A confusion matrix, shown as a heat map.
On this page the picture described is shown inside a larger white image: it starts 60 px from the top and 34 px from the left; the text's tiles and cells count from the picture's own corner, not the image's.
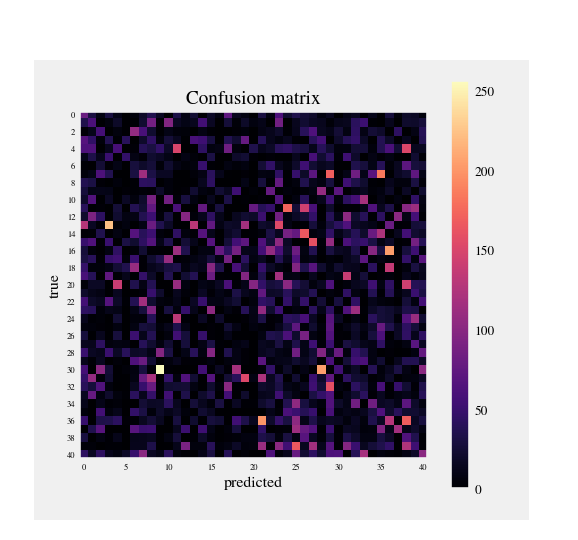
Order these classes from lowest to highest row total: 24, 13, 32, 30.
24, 32, 30, 13
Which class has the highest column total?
29
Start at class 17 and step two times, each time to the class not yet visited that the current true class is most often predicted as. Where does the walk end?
33
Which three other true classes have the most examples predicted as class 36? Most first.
16, 18, 13
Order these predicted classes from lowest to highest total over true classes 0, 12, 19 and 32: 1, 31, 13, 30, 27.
30, 13, 27, 1, 31
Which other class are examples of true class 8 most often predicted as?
23
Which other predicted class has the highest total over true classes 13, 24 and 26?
3
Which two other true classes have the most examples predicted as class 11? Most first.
4, 24
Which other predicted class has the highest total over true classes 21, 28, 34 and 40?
25
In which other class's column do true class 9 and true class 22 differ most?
7
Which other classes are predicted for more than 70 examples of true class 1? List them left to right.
8, 10, 23
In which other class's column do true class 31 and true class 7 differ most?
35
